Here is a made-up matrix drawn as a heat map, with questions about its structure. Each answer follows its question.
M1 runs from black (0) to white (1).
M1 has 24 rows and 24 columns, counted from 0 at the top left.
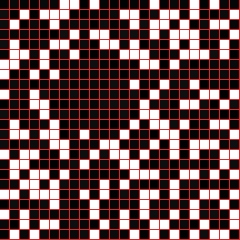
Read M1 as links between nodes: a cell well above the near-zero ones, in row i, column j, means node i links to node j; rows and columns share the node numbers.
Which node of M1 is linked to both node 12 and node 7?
node 5
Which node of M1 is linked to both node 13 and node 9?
node 23
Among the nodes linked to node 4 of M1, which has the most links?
node 19
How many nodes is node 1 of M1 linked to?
10
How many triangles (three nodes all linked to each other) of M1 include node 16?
8
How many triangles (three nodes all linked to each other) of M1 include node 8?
1
